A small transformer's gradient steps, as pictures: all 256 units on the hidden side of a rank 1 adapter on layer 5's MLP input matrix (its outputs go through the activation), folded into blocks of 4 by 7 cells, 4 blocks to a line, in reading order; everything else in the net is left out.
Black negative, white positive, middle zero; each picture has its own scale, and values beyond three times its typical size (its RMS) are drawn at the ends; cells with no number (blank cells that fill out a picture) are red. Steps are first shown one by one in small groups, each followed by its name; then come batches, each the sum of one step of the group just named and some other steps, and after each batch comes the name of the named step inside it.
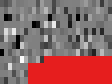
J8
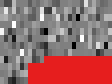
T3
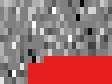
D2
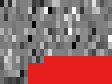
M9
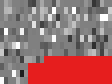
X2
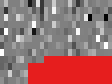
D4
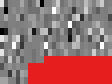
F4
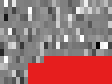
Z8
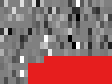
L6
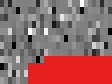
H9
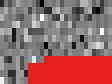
T3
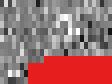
M9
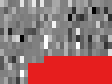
L6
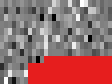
H9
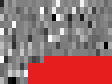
T3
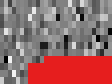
X2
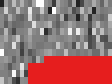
D2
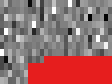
D4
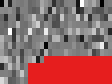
H9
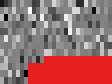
M9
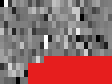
M9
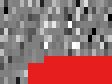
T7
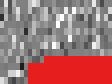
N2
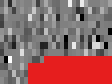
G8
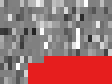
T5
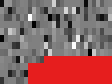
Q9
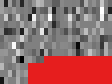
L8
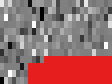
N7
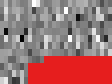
N2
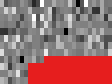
L8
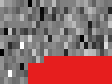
N7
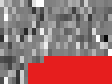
N7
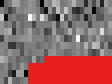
Q9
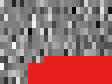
L8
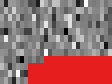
L8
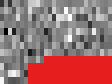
N2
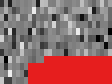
G8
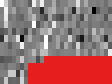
N7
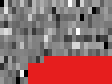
G8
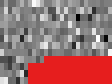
N2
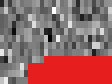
G8
